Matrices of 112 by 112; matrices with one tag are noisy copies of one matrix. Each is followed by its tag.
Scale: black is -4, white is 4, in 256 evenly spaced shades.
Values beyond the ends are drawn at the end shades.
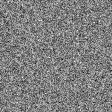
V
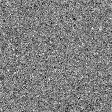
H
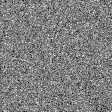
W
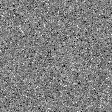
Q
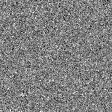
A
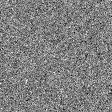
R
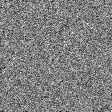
W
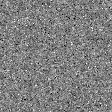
H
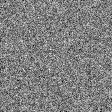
W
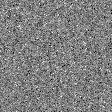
Q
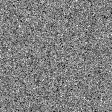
Q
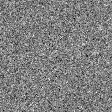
H
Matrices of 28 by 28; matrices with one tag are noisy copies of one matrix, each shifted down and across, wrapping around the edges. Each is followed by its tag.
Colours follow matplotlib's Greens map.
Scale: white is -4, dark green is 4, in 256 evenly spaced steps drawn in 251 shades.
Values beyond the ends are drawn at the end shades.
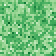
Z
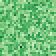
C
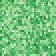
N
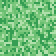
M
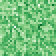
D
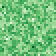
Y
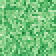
D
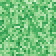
D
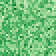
N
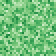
Y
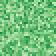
Y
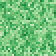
Z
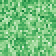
Z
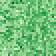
N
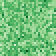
N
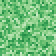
Y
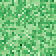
D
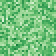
N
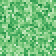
D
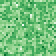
N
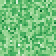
M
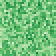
M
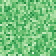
M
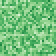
C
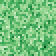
D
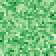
C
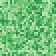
Z
